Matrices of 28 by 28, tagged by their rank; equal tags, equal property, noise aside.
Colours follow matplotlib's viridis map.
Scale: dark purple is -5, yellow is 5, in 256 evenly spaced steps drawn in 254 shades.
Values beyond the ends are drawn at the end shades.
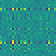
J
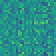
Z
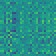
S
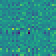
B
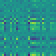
J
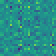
B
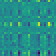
J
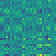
B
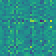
B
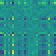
J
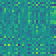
S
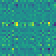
S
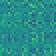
B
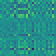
S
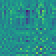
B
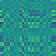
S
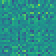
Z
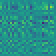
S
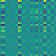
J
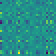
S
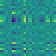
J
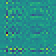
S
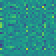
B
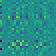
S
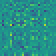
Z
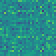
Z
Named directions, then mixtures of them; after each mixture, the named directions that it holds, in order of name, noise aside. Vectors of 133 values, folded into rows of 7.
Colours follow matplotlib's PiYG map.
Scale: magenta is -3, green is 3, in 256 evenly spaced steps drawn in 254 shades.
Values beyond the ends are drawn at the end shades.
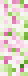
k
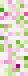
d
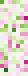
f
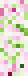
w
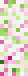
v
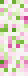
f, v.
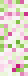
d, k.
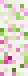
k, v.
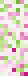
d, k.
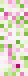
d.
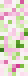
d, w.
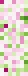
d, f.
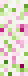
f, k, w.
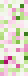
d, k, v.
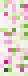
d, f, k.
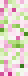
v, w.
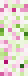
k, v, w.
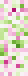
d, v, w.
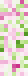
d, w.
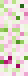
d, f, v.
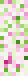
d, f, v.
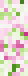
d, k, w.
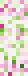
f, w.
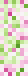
k, v, w.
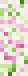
k, w.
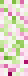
f, k, w.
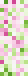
k, v, w.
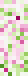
f, w.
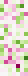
d, v.
